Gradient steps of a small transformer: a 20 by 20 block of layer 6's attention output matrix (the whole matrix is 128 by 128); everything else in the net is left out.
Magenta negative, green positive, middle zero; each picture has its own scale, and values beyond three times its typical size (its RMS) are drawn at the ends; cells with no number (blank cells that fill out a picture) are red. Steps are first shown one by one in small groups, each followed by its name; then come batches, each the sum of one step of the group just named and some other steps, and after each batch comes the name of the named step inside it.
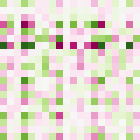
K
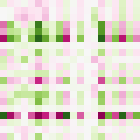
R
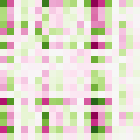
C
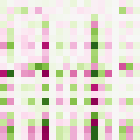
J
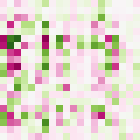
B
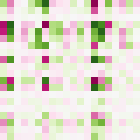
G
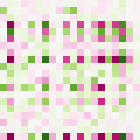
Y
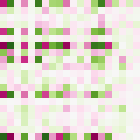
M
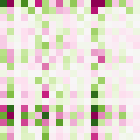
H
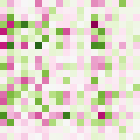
R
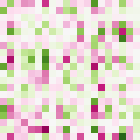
Y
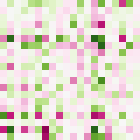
K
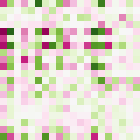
M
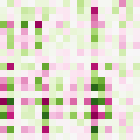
C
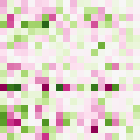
B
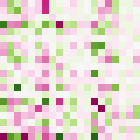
J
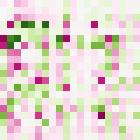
B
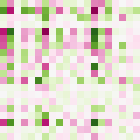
H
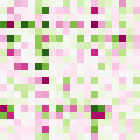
B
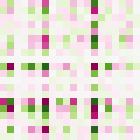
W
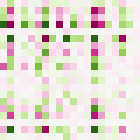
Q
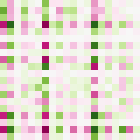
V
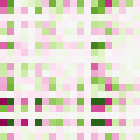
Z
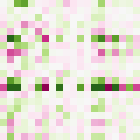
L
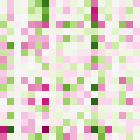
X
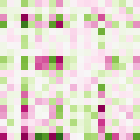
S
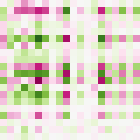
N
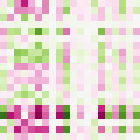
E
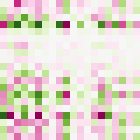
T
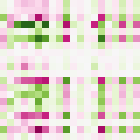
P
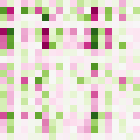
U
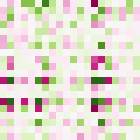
Z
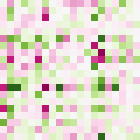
L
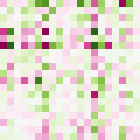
U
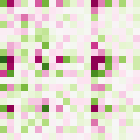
W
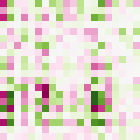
Z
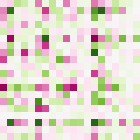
Z
